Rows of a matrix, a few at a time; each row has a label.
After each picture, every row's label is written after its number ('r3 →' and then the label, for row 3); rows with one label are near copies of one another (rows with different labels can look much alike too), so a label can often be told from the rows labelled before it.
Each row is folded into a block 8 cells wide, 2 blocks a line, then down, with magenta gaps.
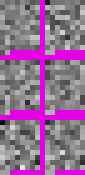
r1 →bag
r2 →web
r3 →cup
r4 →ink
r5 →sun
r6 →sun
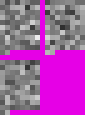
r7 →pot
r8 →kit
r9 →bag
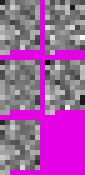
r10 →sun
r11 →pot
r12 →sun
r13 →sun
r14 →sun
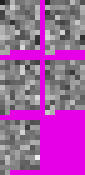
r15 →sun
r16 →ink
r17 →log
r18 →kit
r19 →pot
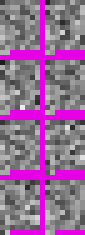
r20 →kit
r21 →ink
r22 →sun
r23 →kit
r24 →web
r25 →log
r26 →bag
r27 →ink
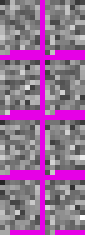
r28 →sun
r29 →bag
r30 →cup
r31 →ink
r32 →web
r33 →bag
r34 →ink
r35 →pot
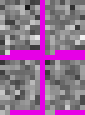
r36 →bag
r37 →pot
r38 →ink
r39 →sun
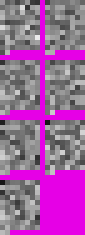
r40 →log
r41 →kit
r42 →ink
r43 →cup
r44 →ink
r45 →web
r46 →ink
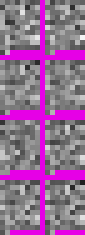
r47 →bag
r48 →pot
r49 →log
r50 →bag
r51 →ink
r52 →log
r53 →log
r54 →log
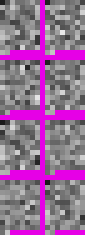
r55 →sun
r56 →web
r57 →log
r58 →web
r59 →sun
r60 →log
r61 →cup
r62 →ink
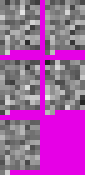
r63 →cup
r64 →cup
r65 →bag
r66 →sun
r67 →cup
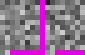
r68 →cup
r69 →web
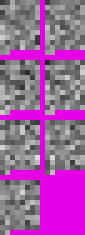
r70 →sun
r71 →web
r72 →kit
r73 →web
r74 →log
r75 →cup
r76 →cup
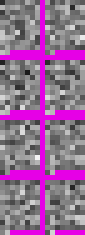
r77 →ink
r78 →pot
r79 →kit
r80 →kit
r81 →log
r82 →bag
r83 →cup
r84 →bag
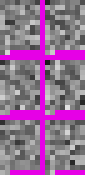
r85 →bag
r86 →web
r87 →sun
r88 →sun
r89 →ink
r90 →cup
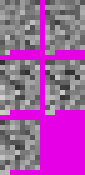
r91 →cup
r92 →web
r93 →kit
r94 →kit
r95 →kit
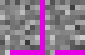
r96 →cup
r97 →pot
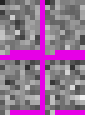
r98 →ink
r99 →sun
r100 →bag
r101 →bag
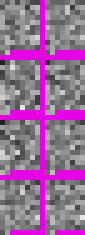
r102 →bag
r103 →log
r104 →sun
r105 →web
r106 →ink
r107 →cup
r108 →log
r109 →pot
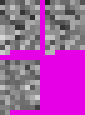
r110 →kit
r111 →kit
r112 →pot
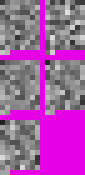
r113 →kit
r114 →cup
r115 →ink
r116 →sun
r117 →sun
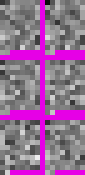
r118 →sun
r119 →sun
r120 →ink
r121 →cup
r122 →bag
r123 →ink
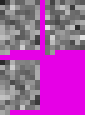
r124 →sun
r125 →pot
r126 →sun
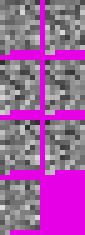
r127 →log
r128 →web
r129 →kit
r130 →kit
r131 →log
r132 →kit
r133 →pot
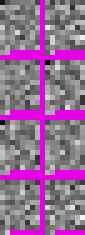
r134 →web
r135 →pot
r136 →cup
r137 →sun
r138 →sun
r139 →ink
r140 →cup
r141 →pot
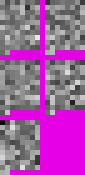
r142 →pot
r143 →web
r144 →bag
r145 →cup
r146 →sun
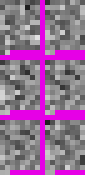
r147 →bag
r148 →ink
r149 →kit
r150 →kit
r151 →kit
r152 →sun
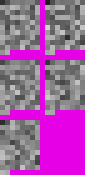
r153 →web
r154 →web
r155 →web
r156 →ink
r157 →sun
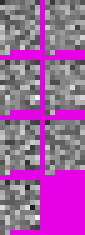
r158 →web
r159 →pot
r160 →pot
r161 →bag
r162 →cup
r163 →web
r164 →pot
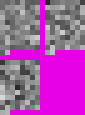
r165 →bag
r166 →web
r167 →kit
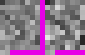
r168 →ink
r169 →sun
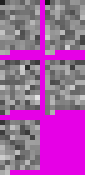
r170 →ink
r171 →sun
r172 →log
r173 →bag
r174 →kit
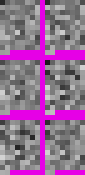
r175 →ink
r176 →web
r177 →ink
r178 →kit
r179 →kit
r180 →ink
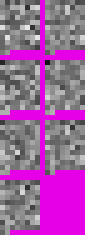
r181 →pot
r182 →log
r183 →web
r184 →sun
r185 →ink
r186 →log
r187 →log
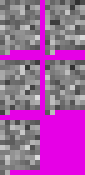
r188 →pot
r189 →bag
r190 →log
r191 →bag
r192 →pot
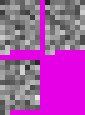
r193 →kit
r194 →web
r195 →log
